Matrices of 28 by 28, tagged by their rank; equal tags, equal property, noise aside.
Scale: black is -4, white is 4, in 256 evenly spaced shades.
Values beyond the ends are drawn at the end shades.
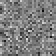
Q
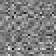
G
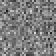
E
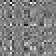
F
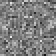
E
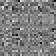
G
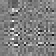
F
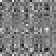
F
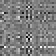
F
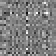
G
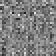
Q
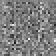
Q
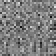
E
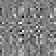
F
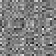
G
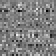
G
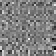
G
